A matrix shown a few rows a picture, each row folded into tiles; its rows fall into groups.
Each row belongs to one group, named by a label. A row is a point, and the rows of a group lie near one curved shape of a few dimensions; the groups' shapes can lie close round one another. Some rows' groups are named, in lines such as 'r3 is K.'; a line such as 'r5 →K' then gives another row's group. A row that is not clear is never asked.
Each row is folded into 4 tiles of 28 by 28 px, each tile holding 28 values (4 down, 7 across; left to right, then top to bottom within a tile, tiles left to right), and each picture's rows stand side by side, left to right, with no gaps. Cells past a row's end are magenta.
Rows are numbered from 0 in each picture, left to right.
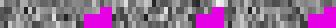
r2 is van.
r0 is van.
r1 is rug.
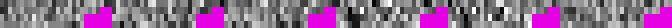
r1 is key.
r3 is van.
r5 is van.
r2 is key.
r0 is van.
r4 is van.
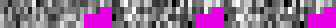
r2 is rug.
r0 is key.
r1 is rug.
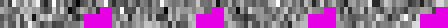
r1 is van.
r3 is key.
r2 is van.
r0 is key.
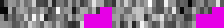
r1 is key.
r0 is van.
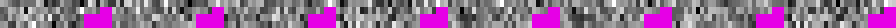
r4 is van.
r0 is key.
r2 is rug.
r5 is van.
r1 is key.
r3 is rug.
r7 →rug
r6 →van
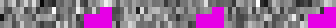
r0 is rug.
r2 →key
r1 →van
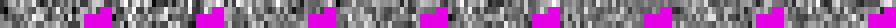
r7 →key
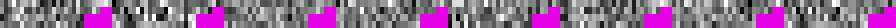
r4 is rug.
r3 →key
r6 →key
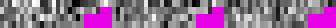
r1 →key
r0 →key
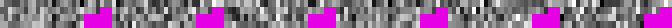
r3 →key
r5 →rug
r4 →key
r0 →key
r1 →rug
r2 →van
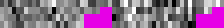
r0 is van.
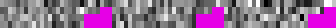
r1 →rug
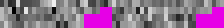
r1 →van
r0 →van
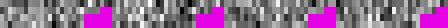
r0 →key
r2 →van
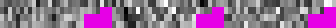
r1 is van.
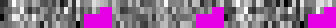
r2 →rug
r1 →van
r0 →rug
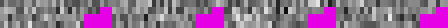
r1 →rug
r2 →van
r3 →van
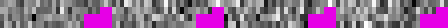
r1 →key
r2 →rug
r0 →rug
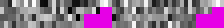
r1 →rug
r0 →key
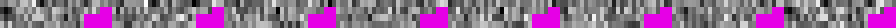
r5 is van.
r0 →van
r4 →van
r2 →van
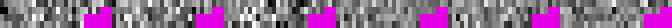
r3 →rug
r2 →key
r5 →van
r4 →rug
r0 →van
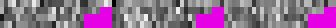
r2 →van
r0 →rug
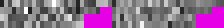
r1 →rug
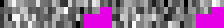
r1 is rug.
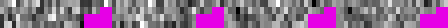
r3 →van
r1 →key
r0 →rug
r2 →van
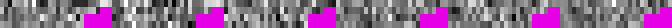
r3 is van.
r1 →rug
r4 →van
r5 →van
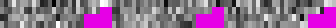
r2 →key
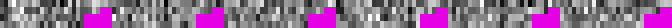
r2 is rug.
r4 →key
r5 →key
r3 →van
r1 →key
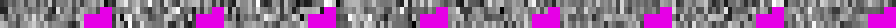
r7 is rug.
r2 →key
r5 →rug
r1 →rug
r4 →van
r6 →rug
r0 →van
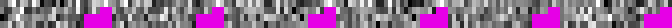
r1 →rug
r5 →key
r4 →rug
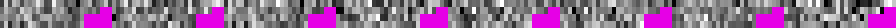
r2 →key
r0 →key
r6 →rug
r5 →van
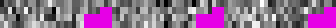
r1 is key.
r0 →van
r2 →key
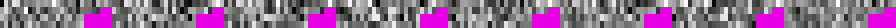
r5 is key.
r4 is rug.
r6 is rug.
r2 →key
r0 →key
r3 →van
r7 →van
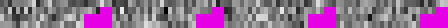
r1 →van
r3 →rug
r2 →van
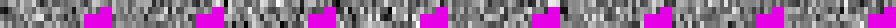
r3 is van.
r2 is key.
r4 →rug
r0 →van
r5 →van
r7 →rug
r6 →rug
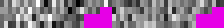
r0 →key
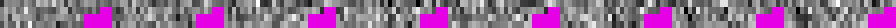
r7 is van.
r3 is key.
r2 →key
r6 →van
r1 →van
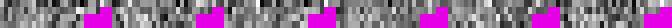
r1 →rug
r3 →van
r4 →key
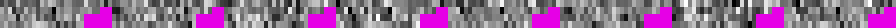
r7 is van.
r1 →van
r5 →van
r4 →van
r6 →rug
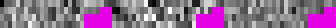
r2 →rug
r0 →rug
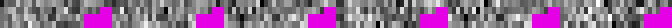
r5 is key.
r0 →rug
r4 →key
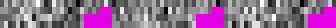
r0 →key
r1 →van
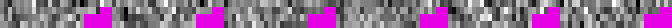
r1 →van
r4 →van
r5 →key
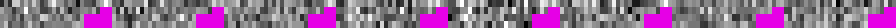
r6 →van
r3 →rug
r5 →key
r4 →rug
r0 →key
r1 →key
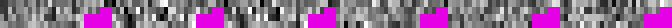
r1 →van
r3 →key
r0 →van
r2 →van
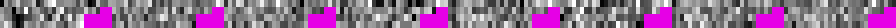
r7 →key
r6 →rug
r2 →key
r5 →rug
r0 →van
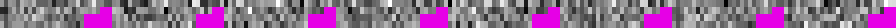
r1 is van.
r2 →key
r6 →van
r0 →van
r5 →van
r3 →van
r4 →key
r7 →rug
